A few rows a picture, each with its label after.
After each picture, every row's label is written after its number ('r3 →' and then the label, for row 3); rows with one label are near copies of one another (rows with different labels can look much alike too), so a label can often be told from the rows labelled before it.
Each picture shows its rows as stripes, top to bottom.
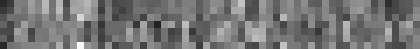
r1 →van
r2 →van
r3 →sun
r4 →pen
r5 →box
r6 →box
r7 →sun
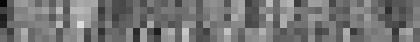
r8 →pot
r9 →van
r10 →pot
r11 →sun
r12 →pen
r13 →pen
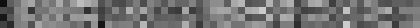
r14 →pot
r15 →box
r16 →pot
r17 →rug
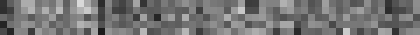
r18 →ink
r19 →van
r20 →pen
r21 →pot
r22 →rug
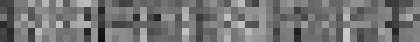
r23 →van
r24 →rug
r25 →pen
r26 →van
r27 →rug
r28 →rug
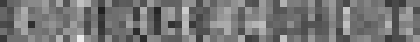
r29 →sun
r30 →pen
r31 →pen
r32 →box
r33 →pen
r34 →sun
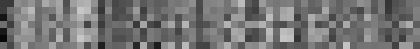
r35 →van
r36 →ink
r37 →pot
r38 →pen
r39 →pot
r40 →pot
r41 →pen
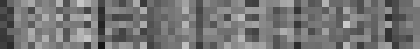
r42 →ink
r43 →rug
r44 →van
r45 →rug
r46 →ink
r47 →van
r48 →rug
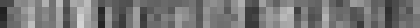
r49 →van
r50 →ink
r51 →ink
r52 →ink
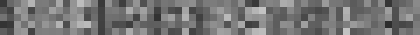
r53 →ink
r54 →box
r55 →pen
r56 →van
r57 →box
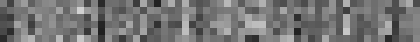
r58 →pen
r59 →sun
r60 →rug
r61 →box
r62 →rug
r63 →ink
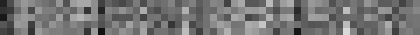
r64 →pot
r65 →rug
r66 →pot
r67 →box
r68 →rug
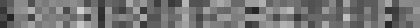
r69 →box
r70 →ink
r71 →rug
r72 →ink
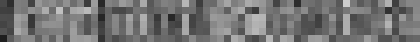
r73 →rug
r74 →van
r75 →box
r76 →box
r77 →box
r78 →pot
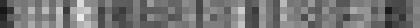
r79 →sun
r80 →van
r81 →sun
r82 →van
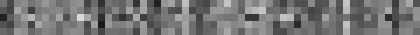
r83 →pen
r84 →box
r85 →ink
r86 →rug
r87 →pen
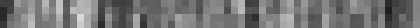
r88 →van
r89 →van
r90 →ink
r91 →ink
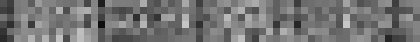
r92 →rug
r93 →van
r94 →pen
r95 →rug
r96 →pot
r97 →van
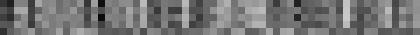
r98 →rug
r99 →box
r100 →rug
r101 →box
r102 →pot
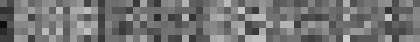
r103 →pen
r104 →van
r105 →box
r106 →pot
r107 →van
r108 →box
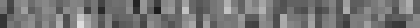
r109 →pen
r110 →pen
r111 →sun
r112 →sun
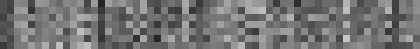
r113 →rug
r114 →box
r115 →pot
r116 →box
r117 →ink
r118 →pen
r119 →van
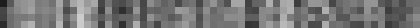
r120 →pot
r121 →ink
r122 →sun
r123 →ink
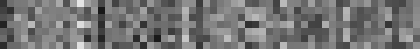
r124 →sun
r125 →rug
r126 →box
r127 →ink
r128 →box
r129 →pen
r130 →sun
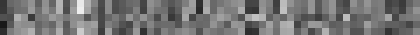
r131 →sun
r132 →sun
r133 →box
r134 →pot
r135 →ink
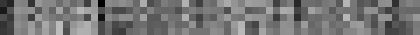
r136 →rug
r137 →pot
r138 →rug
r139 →van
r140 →van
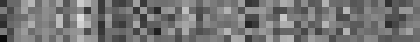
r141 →ink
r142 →pen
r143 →sun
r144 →ink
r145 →pen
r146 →pot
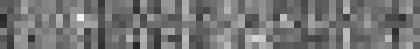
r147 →pen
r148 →pen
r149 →sun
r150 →pot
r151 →pen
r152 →box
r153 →pen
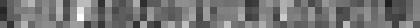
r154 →ink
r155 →sun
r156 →sun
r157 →pen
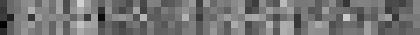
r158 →sun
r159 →ink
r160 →rug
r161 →pot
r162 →pot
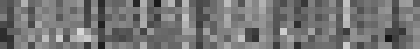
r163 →pen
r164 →rug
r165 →pen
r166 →rug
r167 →sun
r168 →van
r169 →rug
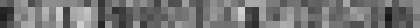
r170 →box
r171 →van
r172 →van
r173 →ink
